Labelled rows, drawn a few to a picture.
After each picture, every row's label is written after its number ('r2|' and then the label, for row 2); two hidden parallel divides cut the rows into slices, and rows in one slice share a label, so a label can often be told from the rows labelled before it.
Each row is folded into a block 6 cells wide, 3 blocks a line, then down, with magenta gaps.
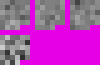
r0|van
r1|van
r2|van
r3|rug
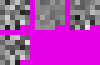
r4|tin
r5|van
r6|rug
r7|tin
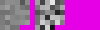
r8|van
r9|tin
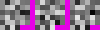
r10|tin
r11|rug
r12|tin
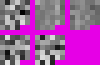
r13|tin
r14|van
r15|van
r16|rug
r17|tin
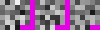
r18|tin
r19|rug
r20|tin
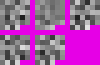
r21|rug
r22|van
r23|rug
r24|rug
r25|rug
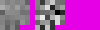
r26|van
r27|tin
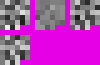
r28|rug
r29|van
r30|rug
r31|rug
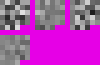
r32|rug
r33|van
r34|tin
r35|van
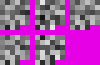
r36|tin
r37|rug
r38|tin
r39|tin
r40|tin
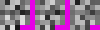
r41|tin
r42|tin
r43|tin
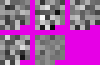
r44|rug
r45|tin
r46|tin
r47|rug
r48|van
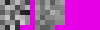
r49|tin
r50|van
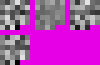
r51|tin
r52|van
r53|tin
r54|tin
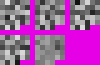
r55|rug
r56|tin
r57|tin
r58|tin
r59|van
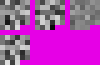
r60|rug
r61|tin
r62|van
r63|rug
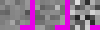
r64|van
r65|van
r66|rug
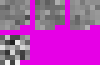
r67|van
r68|van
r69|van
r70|rug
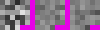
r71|rug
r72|van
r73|van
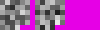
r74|rug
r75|tin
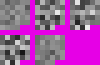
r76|van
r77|rug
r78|rug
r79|rug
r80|van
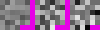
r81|van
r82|rug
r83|tin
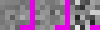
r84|van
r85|van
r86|rug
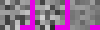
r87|rug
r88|tin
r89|van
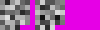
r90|tin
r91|rug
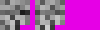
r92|tin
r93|tin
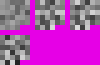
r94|van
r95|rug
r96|rug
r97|tin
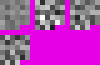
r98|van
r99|tin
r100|rug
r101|rug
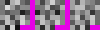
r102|tin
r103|tin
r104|tin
